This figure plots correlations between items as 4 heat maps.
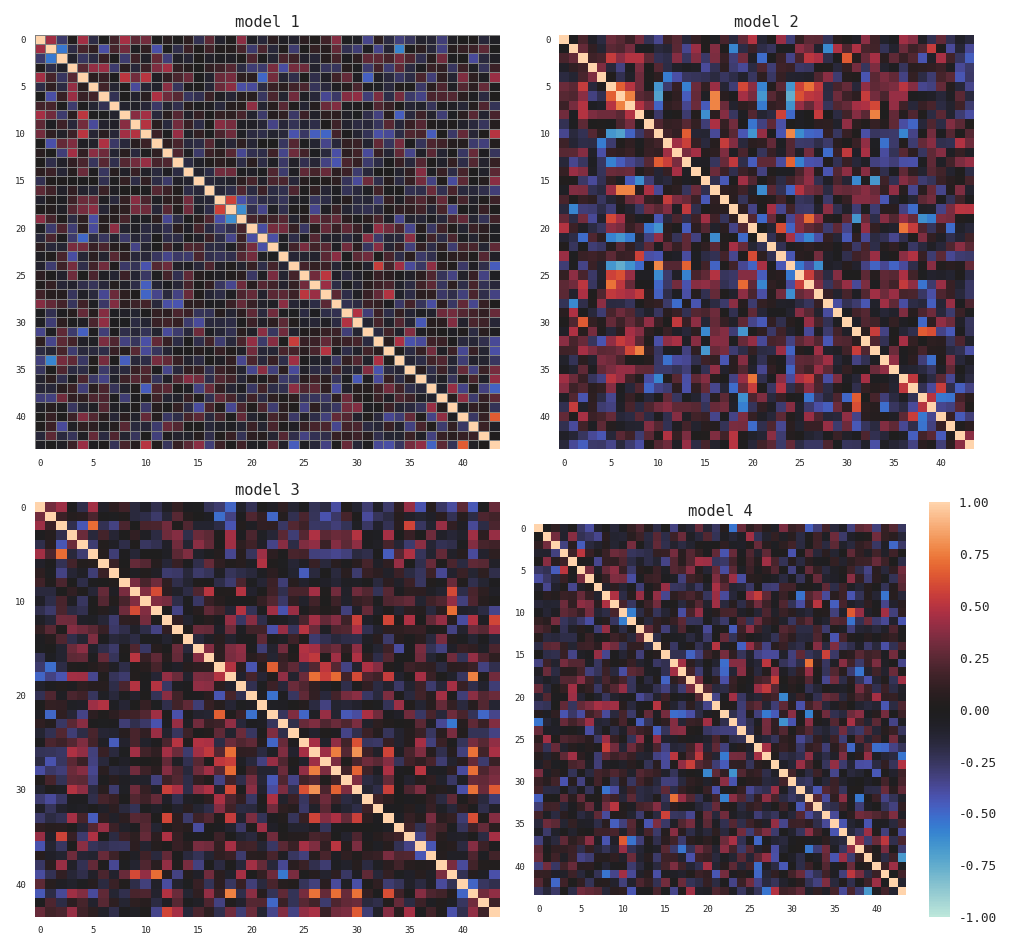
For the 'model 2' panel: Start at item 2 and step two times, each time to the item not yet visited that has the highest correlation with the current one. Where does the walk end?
12
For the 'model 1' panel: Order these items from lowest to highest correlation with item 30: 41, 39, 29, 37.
37, 41, 39, 29
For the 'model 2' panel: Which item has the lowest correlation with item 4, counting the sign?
11
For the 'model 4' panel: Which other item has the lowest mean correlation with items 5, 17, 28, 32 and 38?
22
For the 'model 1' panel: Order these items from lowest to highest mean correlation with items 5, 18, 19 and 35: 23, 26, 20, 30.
20, 26, 30, 23
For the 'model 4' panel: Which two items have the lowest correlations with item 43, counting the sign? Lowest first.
39, 27
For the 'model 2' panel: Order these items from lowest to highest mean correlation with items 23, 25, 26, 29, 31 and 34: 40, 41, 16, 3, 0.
41, 3, 40, 0, 16
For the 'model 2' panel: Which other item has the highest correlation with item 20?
36
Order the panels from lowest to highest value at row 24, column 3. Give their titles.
model 3, model 4, model 2, model 1
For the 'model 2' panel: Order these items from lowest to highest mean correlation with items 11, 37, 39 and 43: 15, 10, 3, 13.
3, 15, 10, 13
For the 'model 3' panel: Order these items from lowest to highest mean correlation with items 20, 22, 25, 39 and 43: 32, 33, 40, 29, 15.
40, 32, 29, 15, 33
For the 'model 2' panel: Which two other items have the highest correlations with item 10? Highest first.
24, 13
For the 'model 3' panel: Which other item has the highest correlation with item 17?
22
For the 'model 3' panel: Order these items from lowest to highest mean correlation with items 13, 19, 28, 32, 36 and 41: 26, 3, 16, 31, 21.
21, 31, 3, 16, 26
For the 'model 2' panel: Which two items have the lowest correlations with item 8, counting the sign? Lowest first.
15, 24
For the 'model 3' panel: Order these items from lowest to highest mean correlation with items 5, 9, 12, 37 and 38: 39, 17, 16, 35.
17, 16, 39, 35
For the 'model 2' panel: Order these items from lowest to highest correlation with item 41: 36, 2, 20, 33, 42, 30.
20, 36, 33, 42, 2, 30
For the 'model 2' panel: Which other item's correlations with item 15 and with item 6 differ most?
7
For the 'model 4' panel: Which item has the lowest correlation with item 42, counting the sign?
2
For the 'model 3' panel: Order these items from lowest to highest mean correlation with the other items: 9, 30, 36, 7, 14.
7, 14, 36, 9, 30
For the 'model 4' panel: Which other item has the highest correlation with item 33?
9
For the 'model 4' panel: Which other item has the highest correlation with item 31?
28
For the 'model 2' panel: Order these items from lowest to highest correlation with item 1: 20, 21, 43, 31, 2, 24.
43, 21, 24, 20, 2, 31
